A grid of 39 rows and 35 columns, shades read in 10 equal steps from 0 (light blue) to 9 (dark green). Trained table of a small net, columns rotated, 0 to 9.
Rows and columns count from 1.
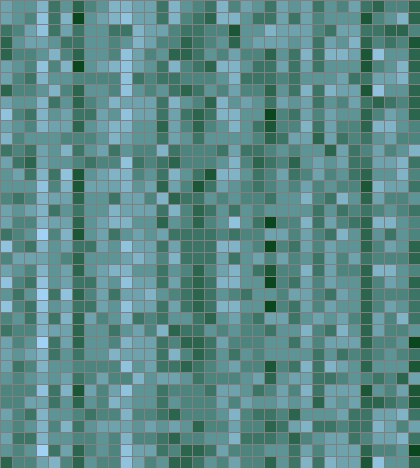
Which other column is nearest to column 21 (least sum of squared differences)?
2
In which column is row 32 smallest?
12
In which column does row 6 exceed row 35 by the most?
7
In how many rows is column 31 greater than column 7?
13
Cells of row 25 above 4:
19
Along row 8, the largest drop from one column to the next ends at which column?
32
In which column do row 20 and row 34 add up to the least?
4
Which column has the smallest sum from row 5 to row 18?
11
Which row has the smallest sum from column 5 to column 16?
36
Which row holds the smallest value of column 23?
3
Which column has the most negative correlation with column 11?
25
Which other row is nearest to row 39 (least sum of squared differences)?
5
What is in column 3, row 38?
4
